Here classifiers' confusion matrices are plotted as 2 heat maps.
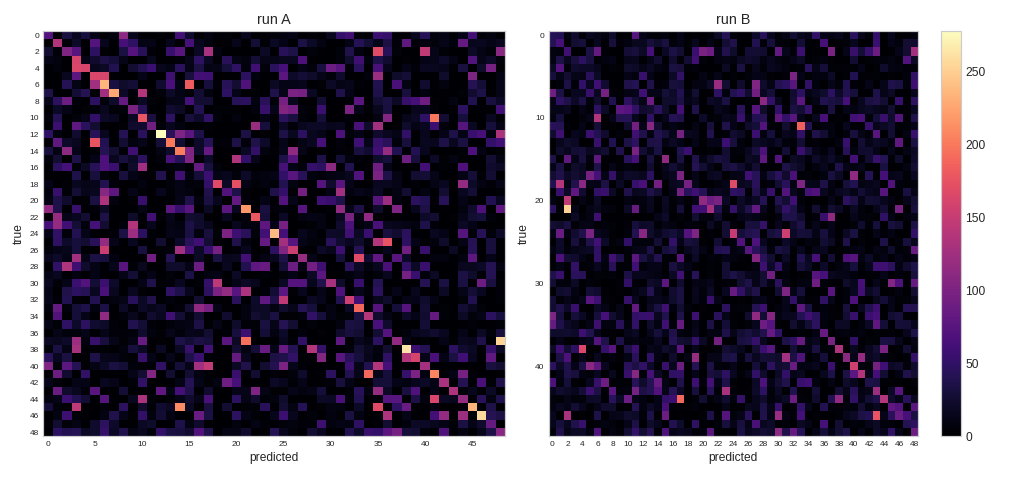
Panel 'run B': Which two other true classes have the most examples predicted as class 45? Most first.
30, 18
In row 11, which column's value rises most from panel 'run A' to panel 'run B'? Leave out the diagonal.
33
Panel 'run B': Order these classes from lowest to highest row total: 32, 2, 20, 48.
32, 20, 48, 2
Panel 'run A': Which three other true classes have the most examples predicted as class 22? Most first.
11, 43, 28
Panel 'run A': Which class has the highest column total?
35
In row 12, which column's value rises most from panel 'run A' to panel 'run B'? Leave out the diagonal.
17
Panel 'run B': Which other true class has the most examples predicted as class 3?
19
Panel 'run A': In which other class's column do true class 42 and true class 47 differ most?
19
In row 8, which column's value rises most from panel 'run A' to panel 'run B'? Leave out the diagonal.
28
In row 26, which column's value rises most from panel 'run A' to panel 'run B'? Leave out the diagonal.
48
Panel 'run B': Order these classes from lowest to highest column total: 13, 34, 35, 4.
34, 35, 4, 13
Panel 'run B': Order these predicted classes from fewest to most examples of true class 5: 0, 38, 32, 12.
38, 0, 12, 32
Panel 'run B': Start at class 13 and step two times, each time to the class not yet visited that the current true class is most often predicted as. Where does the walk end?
43
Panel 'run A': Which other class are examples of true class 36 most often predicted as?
21
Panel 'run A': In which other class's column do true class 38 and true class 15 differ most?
28
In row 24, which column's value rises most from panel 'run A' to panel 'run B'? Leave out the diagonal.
31
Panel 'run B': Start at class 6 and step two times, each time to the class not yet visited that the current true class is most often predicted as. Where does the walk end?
37
